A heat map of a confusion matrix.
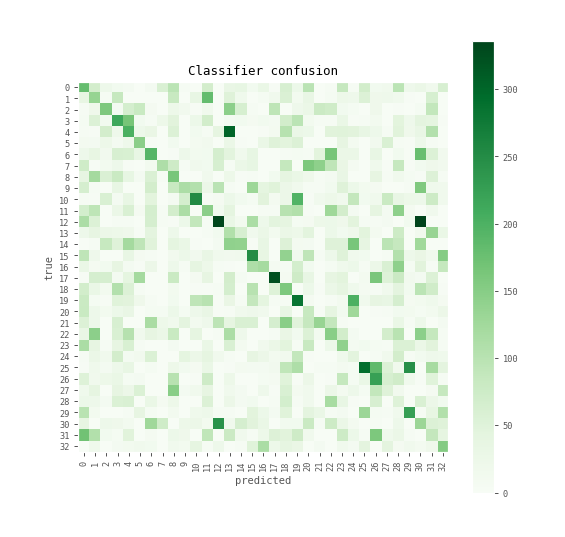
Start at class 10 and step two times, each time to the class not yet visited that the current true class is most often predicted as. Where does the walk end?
24
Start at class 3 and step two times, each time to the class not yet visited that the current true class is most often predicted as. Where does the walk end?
13
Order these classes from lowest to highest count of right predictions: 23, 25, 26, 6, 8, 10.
23, 8, 6, 26, 10, 25
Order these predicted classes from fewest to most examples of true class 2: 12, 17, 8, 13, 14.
12, 8, 14, 17, 13
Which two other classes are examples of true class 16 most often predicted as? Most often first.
28, 15
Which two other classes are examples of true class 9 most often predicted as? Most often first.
30, 15
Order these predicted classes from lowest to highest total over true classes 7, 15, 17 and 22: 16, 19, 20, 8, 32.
16, 19, 32, 8, 20
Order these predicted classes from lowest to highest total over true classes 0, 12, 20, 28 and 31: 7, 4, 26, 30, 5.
5, 7, 4, 26, 30
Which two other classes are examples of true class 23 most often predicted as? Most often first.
0, 20
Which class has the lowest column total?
7
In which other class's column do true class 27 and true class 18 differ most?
8
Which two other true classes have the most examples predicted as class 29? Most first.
25, 23
